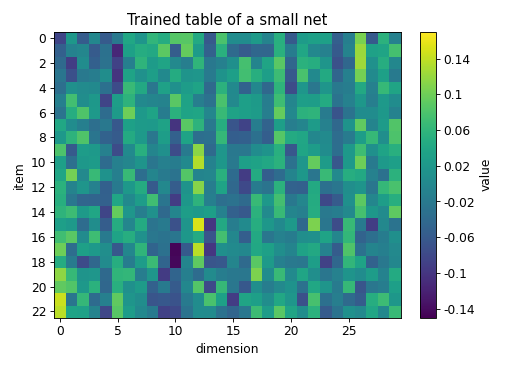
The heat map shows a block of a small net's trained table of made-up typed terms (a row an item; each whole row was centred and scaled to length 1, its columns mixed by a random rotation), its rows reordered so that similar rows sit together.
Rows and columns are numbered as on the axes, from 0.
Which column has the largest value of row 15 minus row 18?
14
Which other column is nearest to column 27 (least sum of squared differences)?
2
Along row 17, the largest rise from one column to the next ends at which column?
12
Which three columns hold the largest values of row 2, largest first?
26, 19, 16
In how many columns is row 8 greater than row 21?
19
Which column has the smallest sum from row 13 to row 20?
10
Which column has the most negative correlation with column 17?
9
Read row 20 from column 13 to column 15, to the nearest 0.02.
-0.08 0.06 -0.02
